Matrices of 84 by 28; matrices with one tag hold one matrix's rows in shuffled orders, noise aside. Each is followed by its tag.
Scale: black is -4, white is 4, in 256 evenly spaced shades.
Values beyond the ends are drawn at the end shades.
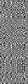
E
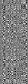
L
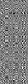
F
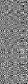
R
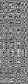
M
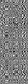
F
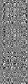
L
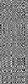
E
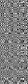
R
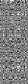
M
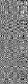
R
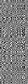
E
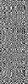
E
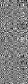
R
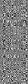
L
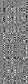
L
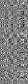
R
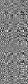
R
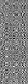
F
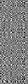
E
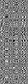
F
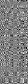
R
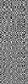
E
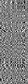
E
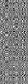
F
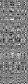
M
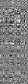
M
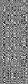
L
